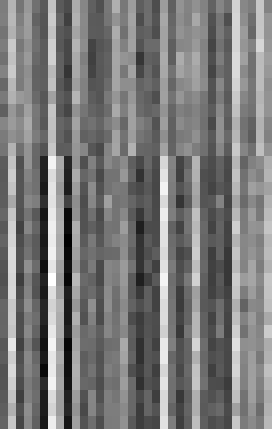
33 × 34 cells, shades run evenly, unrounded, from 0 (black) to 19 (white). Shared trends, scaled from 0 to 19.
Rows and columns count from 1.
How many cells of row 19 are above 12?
8
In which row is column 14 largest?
16
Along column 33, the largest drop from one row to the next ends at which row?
13
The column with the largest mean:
7
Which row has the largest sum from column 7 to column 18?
10
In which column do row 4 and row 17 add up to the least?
9
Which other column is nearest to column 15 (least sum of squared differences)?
4
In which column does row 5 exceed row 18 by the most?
23
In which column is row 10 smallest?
27
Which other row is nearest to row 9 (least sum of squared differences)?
11
